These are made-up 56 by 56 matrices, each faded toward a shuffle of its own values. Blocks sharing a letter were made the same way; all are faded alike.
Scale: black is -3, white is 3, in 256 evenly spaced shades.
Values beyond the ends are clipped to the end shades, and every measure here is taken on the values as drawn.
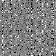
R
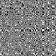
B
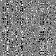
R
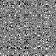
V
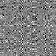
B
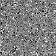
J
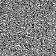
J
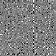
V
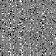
R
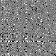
V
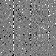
B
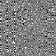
B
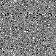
J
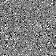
J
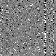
R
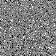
J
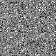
J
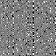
B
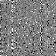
R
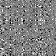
V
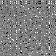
V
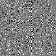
R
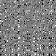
V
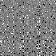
V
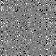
V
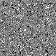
J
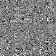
J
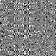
B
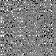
V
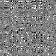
V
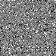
J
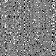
R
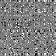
V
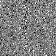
J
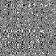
V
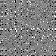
V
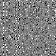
R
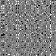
B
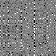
B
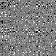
V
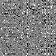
R
